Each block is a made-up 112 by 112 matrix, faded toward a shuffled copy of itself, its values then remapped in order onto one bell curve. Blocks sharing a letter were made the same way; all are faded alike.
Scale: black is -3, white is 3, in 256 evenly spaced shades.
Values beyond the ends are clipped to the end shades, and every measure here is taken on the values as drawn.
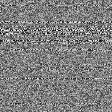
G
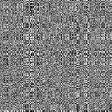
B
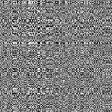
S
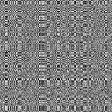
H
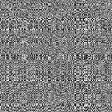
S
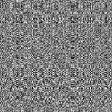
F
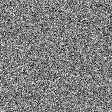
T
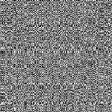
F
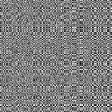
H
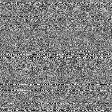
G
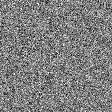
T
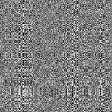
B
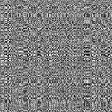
S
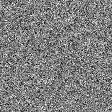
T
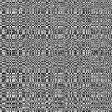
H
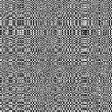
H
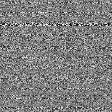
G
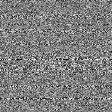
G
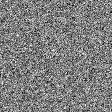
T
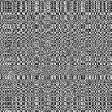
H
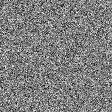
T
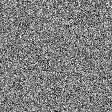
T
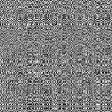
S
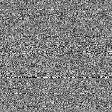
G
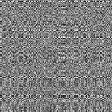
S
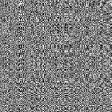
F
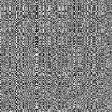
B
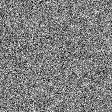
T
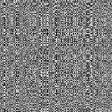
B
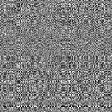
S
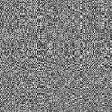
F
